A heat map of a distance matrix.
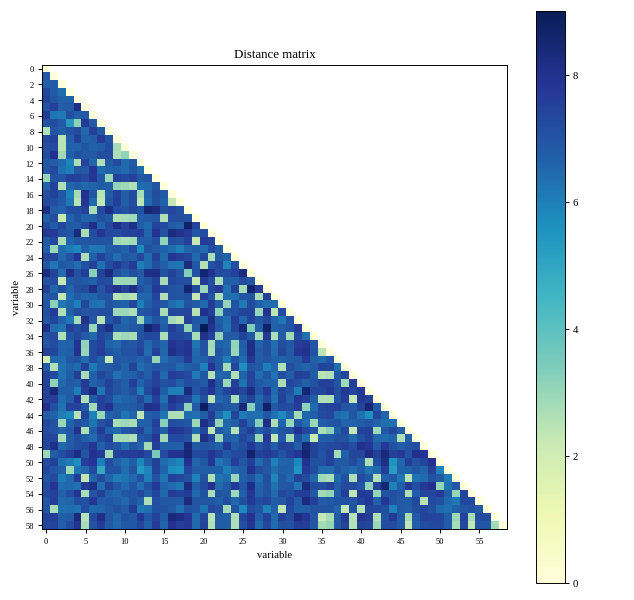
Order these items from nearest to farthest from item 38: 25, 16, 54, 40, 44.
40, 25, 44, 16, 54
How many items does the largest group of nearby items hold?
13
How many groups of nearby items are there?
10
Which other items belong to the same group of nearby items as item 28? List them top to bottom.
20, 25
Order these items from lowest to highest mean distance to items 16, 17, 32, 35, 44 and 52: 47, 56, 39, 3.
39, 3, 56, 47
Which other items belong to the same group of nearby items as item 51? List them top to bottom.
3
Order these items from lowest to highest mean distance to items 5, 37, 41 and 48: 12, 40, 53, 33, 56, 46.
46, 53, 12, 56, 40, 33
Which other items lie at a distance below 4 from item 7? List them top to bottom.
4, 12, 16, 17, 32, 44
